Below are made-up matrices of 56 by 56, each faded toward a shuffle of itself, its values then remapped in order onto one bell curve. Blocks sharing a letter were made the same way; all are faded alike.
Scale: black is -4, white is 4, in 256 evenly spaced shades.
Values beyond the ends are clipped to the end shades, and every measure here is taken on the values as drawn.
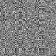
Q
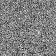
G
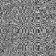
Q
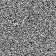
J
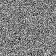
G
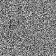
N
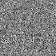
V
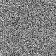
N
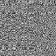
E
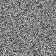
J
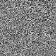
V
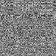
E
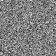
G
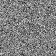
G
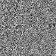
V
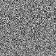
V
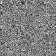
V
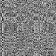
Q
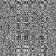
Q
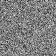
G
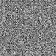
N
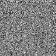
V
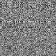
E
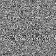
V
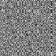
Q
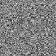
E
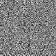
E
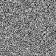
N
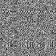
E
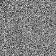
V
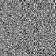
Q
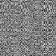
Q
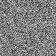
J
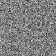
N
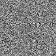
V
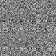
E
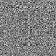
E
